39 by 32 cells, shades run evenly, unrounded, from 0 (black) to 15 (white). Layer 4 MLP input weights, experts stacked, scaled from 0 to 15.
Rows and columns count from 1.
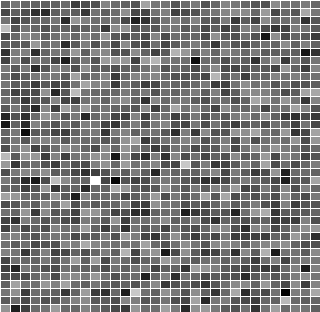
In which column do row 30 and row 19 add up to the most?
13
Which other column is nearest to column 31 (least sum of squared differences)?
17
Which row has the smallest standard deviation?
1
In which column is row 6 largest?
4
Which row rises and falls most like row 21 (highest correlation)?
32
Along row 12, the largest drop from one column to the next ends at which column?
6
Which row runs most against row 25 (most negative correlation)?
12
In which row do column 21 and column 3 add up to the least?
23
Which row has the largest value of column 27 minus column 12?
20
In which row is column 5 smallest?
2
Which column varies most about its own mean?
29
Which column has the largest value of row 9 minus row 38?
21
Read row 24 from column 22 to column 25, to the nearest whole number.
8 7 9 4
